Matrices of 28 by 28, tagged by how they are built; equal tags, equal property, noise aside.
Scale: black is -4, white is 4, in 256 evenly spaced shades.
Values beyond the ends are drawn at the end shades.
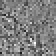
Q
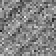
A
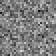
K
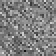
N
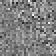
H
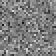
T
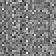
K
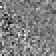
Q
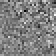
H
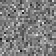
T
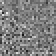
Q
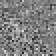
Q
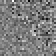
H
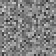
K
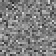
T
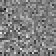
Q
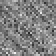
N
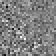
Q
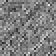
A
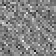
N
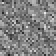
N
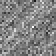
A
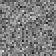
T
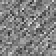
A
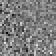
Q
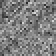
A
